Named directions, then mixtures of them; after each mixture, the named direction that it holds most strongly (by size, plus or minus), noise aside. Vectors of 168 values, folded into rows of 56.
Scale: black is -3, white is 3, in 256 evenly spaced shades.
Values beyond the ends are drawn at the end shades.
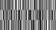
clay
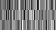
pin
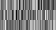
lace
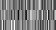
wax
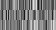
lace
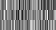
lace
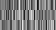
pin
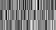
lace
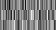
pin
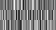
clay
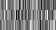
lace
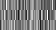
wax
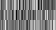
lace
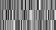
pin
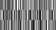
clay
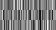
clay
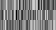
lace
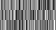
lace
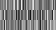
clay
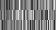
pin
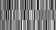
pin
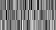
pin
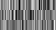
pin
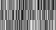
lace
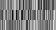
lace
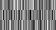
clay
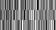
pin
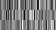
pin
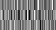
clay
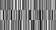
clay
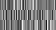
clay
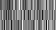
pin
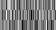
pin
